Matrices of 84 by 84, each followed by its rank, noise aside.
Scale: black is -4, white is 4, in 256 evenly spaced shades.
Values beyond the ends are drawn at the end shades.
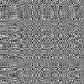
four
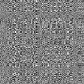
six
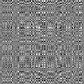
three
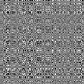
three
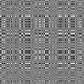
one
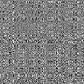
six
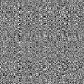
six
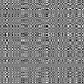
two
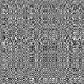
four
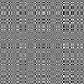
one
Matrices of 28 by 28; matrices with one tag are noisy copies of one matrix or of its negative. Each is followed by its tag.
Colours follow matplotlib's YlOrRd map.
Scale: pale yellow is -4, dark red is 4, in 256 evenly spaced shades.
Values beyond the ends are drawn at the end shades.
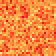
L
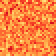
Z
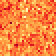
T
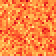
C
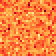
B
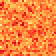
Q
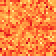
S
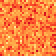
Z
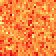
C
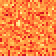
B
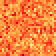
T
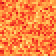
Q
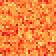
S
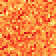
Z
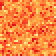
Q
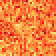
C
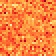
Z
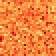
B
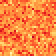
C
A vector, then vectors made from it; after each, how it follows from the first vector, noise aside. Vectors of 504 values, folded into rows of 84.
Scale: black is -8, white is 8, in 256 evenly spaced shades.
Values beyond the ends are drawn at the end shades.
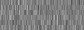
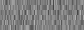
wrapped around, negated.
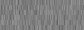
negated, shrunk.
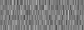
wrapped around.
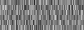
wrapped around, negated, scaled up.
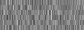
wrapped around.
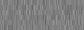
reversed, shrunk.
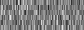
scaled up.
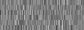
wrapped around.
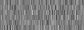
wrapped around, negated.
